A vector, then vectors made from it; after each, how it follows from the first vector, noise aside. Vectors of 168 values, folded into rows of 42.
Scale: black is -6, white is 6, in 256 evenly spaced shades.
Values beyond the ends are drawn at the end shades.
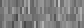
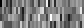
wrapped around, negated, scaled up.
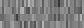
sign-scrambled.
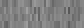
wrapped around, negated, shrunk.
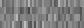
sign-scrambled.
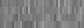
shrunk.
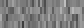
wrapped around, negated.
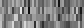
negated, scaled up.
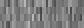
wrapped around, negated.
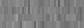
negated, shrunk.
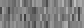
wrapped around, negated.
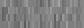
reversed, negated, shrunk.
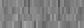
negated, shrunk.
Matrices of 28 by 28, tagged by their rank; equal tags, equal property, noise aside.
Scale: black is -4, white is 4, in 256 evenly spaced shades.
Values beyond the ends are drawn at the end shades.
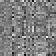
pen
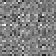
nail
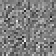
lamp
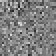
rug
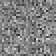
lamp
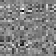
nail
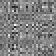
pen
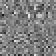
nail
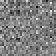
nail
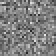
rug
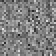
rug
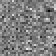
rug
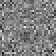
lamp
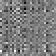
pen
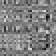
pen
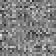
lamp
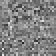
rug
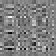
pen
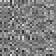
nail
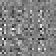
pen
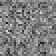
rug
